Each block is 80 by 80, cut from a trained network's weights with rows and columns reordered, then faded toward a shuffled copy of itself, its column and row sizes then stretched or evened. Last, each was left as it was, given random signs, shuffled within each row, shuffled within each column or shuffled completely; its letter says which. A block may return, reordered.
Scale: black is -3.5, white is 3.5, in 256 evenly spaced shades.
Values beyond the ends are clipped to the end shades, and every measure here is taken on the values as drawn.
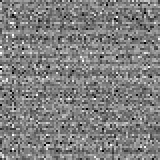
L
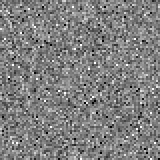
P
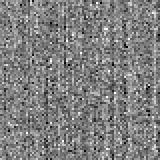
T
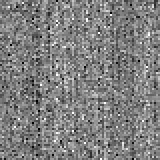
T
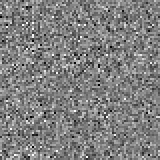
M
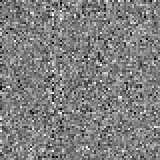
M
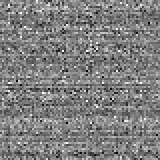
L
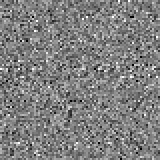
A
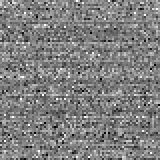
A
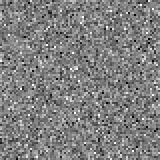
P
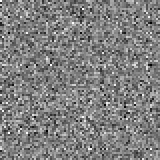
M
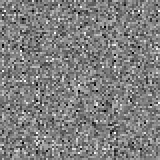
M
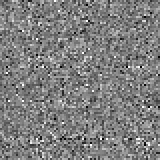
M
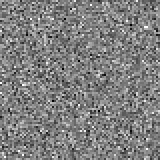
P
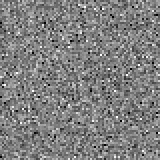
P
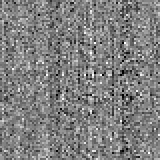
L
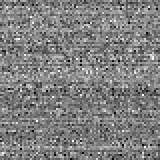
A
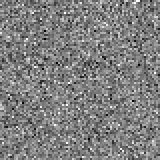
P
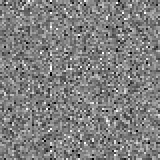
M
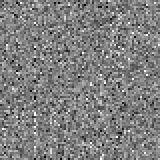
T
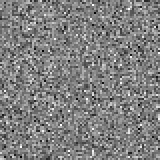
T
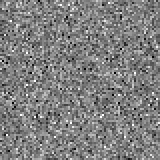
P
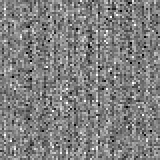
T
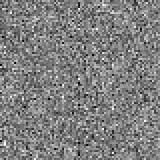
T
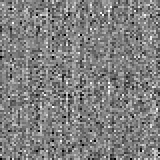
L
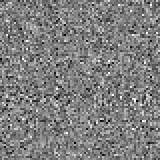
M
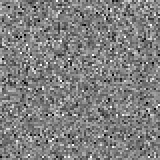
A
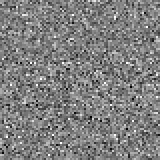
A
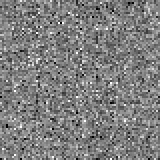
M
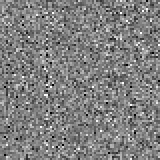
T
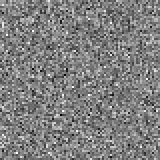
T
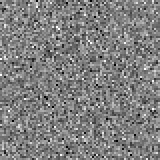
P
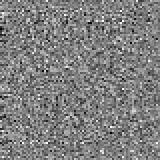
L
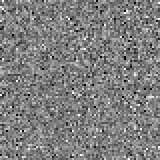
M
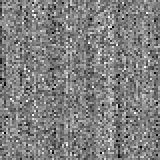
T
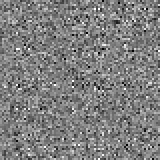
M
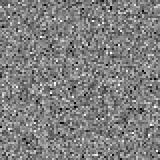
P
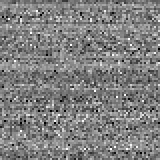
A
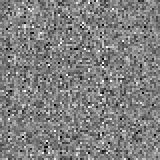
M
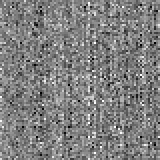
L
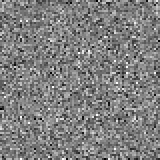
M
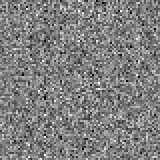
T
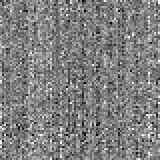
L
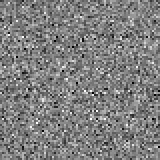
A
